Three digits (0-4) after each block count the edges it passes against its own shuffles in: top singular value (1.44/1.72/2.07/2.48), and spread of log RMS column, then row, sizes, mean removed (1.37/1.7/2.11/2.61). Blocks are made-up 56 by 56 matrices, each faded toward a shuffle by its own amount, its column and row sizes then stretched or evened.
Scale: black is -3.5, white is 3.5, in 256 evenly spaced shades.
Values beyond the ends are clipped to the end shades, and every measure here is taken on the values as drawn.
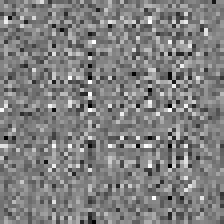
3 3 2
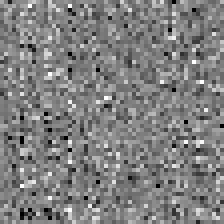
2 3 0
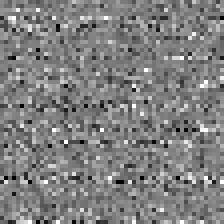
0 0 4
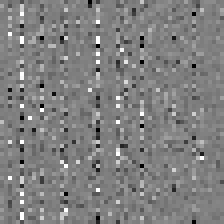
2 4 0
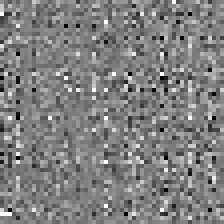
0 4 3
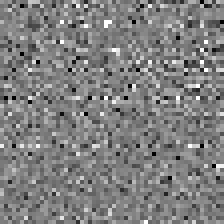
2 0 3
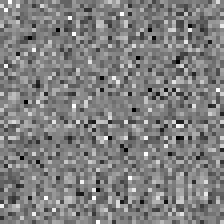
3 0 1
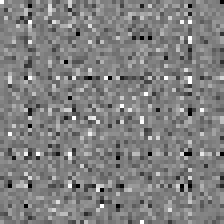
2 3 2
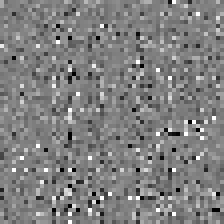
2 3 2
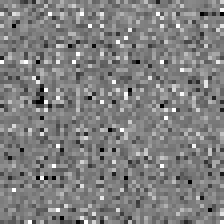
1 1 2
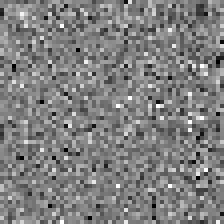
1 2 0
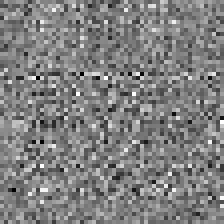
3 1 3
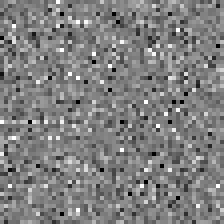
0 1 1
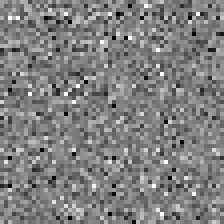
0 0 2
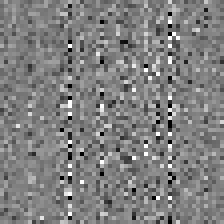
2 4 0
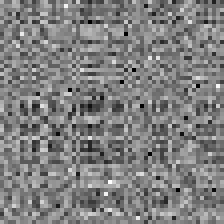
4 1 2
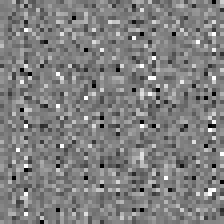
2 4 0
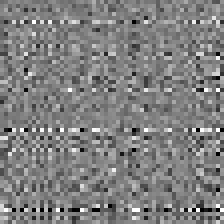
4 3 4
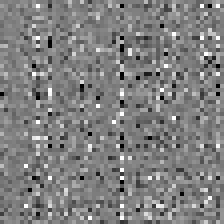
3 4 2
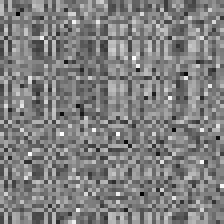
4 0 0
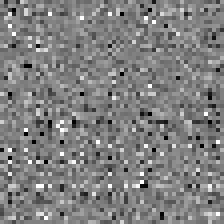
2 2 2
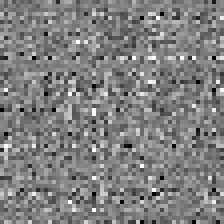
0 2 4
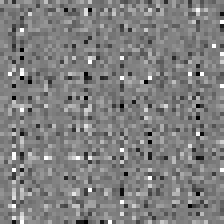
1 4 2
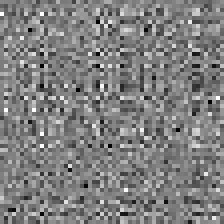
4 2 3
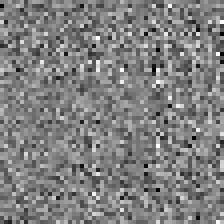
0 3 2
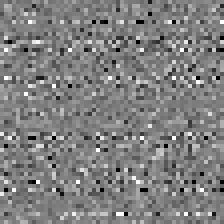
2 0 4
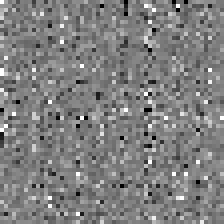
0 3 1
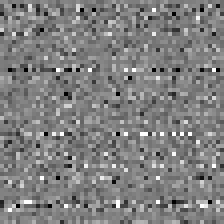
0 0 4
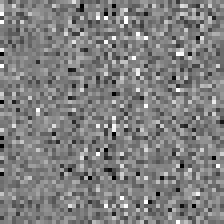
0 3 0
